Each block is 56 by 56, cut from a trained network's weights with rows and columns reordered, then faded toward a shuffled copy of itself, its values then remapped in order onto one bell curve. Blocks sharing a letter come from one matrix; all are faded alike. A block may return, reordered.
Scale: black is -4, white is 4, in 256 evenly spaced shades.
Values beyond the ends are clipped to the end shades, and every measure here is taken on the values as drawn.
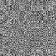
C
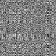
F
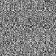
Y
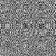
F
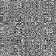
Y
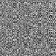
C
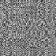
C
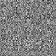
Y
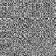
Y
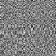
F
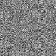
C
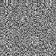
C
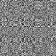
Y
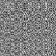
F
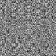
C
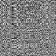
F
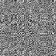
Y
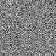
C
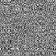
Y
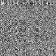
Y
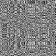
F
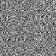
Y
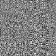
Y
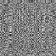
F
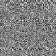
Y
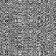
F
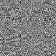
Y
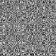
Y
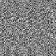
Y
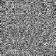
Y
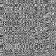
F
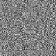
Y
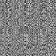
F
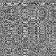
Y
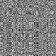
F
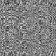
C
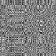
C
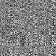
Y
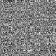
Y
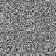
C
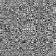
Y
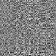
Y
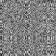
F
